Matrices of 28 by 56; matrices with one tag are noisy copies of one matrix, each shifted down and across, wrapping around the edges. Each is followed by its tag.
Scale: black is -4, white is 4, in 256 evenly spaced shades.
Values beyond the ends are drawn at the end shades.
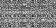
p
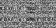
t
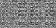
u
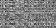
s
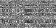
t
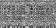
p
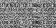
t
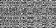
s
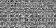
u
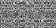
s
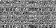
t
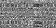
t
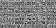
u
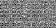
u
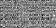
u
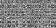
u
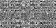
s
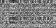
t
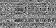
t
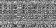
p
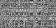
p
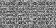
u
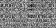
t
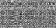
p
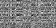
s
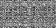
p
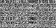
t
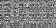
s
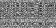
p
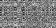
p
